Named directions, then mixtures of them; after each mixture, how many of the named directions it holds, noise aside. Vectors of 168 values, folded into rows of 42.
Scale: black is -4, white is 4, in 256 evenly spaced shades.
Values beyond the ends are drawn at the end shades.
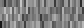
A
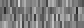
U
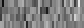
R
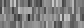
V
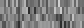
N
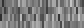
three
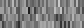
one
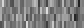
two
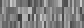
three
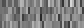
four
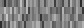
one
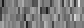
one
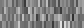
two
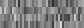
two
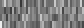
one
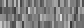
four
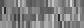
four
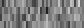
two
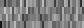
one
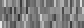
one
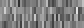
one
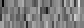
one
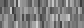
three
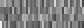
one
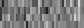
one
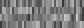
two
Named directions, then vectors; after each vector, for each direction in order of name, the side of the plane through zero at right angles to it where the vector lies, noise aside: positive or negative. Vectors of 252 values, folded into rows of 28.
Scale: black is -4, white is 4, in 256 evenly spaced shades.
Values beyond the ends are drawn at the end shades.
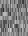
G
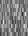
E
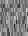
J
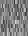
negative, positive, negative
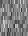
positive, negative, positive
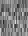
negative, positive, positive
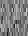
positive, negative, positive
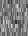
positive, negative, positive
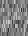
positive, negative, positive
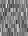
negative, negative, positive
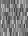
negative, negative, negative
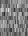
positive, negative, negative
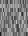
positive, positive, negative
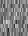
positive, negative, positive
